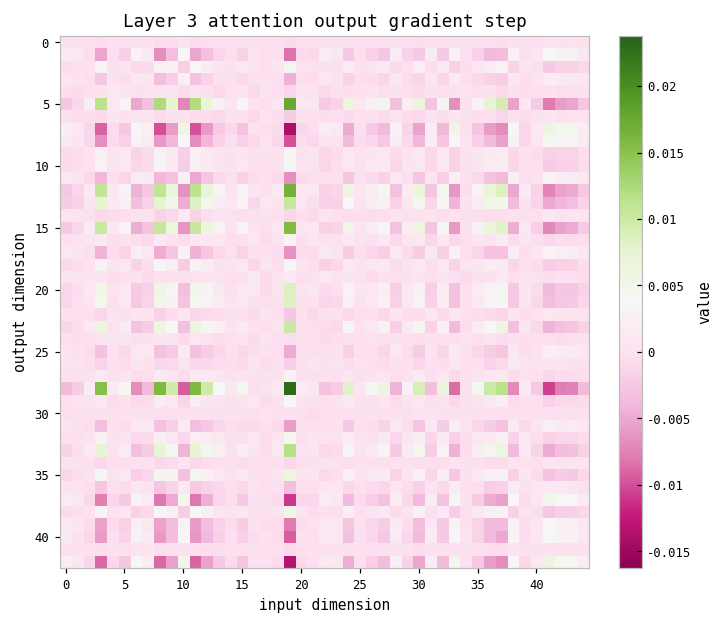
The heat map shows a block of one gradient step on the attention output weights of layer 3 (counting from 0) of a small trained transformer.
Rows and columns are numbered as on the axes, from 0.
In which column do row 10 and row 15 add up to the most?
19
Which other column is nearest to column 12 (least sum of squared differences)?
36
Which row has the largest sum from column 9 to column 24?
28
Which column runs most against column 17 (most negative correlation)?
16
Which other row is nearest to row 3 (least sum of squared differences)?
25
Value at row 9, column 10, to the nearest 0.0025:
-0.0025
